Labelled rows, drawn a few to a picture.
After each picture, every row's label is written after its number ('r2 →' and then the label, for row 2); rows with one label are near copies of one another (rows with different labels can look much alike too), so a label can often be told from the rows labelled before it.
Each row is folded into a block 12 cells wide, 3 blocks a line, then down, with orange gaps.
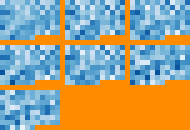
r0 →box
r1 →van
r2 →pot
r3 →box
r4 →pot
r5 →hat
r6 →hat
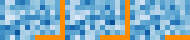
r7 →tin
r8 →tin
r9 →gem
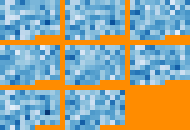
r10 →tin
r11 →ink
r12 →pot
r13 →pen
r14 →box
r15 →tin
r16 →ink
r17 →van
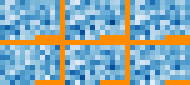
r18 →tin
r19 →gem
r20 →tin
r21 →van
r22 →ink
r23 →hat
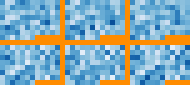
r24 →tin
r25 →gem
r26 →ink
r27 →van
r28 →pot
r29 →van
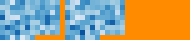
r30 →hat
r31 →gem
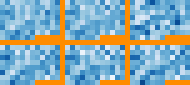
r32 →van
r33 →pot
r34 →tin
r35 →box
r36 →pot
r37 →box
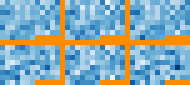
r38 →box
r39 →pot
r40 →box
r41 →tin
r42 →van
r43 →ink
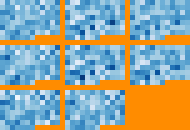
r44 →pot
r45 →gem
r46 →hat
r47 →pen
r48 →gem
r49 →gem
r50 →pot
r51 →pen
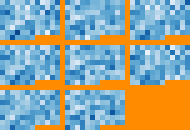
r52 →van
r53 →hat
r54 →pen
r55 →van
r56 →tin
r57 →pot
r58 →box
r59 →ink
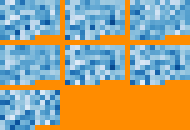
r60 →gem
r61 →ink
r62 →box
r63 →tin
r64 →ink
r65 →ink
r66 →van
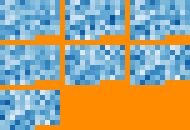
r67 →tin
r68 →hat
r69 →tin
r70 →hat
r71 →pot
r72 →van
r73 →van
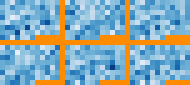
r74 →gem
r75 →box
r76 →gem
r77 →pen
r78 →ink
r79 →hat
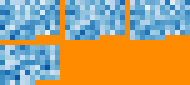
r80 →box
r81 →van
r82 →pot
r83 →tin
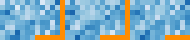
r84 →pen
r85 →box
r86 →pen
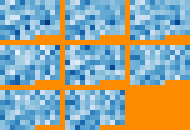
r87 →gem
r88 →gem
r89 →ink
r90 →pen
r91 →tin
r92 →van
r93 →pot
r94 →van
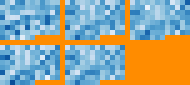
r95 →hat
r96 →box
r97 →pen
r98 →box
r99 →box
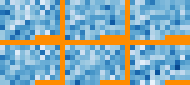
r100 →van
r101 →ink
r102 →tin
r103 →pot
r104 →box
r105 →hat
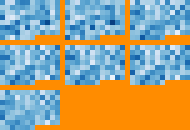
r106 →tin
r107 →ink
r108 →box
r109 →van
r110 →van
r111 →van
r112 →pot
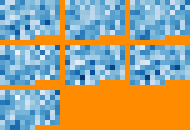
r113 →gem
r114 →pen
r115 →pen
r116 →pot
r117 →gem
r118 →gem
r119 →pen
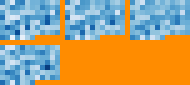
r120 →hat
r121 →hat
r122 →hat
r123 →ink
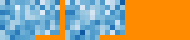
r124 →pot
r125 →pen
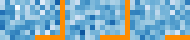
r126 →pot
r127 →gem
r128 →pot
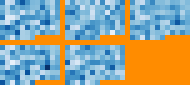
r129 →tin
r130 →box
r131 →ink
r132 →ink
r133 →tin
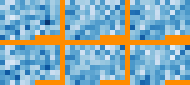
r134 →ink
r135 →box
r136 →box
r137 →tin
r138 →pot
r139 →pen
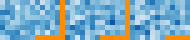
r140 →pot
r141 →ink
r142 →tin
